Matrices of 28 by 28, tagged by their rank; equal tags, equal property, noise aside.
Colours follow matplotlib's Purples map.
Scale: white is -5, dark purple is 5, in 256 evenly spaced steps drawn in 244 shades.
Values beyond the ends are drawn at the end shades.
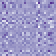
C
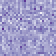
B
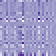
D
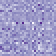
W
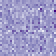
B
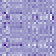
D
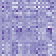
C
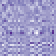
C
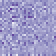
B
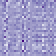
C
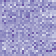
B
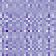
D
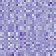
W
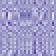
C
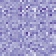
B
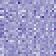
W
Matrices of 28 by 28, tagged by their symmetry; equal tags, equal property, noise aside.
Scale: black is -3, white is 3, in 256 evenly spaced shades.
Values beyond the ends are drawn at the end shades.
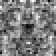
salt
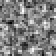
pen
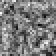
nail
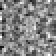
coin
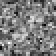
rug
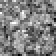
nail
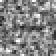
rug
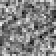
rug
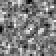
nail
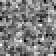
pen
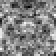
salt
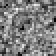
nail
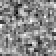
rug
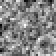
nail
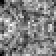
coin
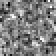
rug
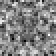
salt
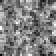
coin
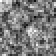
nail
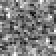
rug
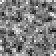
nail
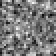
coin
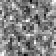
rug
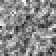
nail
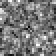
nail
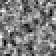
rug
